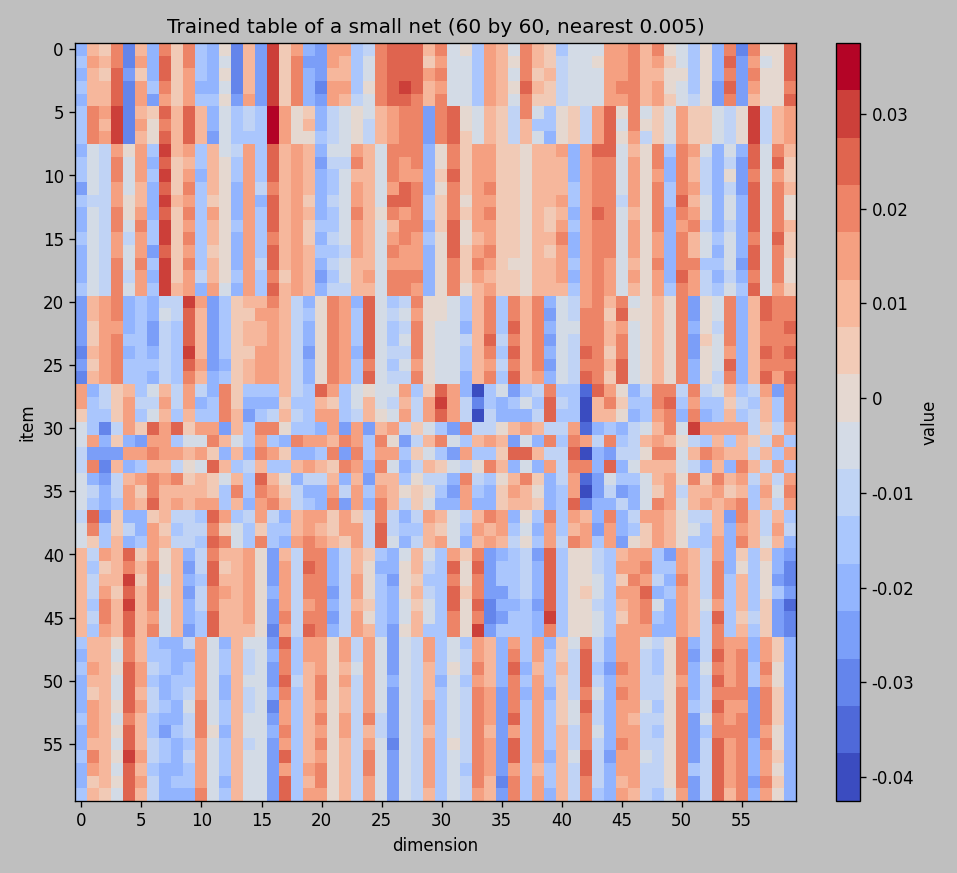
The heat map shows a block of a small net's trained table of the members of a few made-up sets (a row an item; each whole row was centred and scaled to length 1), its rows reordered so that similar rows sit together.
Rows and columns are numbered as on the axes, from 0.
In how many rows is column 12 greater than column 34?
14
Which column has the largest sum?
50
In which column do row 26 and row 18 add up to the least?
0
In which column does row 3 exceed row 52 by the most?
16
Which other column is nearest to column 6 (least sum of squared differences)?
41
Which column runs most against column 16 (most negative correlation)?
20
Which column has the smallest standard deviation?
52
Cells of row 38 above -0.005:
31
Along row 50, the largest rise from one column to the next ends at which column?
17
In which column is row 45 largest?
39
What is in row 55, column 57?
0.02
